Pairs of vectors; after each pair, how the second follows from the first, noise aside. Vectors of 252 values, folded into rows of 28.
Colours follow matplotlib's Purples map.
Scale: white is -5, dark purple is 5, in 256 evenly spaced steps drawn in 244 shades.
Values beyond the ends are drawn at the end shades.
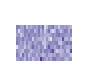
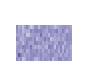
wrapped around, shrunk.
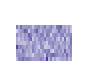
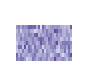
reversed, negated.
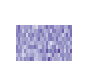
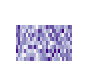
scaled up.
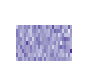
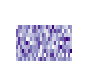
scaled up.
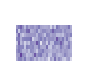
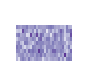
wrapped around, negated.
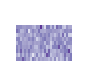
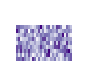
scaled up.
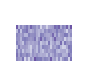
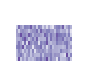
reversed, negated.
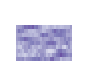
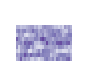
wrapped around, negated.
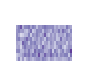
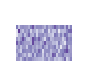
reversed, negated.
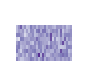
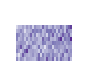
shuffled.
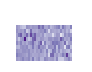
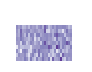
wrapped around, negated.
